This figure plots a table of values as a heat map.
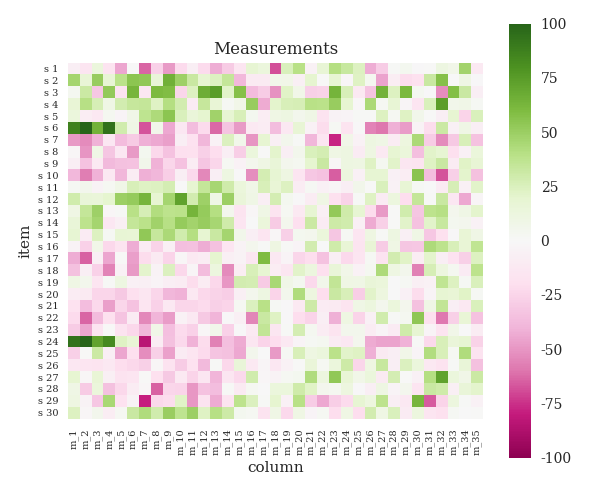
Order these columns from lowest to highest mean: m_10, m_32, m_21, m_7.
m_7, m_10, m_21, m_32
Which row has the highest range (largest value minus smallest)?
s 24
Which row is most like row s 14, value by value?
s 13
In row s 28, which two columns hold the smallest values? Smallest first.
m_8, m_11
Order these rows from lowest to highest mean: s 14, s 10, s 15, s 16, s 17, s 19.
s 10, s 17, s 16, s 19, s 15, s 14
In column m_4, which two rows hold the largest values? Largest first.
s 6, s 24
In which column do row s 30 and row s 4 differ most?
m_32
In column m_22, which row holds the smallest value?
s 29
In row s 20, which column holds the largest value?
m_20
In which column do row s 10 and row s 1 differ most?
m_23
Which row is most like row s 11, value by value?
s 5
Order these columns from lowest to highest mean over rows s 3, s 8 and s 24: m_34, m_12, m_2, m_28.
m_28, m_12, m_34, m_2
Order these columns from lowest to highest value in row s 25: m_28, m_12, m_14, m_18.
m_18, m_14, m_12, m_28
